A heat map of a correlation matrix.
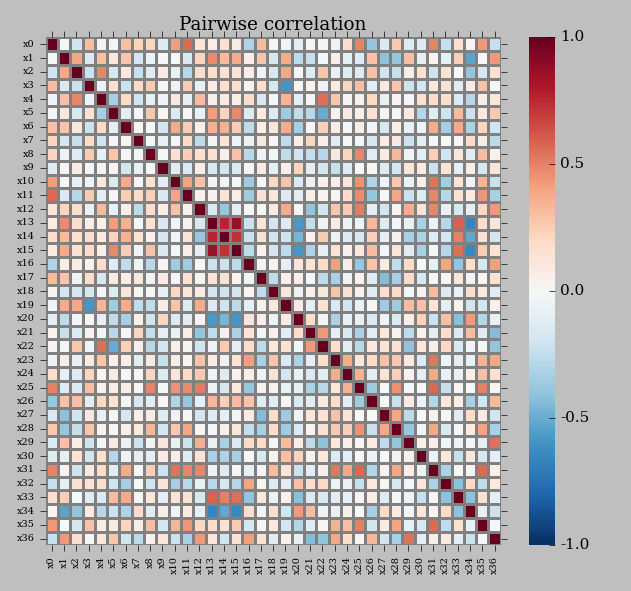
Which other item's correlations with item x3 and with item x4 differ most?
x19
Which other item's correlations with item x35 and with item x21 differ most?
x25
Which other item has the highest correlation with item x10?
x31
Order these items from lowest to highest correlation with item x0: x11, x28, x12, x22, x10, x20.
x20, x22, x12, x28, x10, x11
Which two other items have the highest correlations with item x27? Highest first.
x28, x23
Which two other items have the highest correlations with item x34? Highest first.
x20, x21
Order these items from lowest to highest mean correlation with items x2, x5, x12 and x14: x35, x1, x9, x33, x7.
x7, x9, x35, x33, x1
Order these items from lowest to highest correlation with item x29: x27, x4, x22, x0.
x22, x27, x0, x4
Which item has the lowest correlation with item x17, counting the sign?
x27
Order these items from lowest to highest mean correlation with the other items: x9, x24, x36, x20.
x20, x9, x36, x24
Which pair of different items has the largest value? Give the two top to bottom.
x13, x15
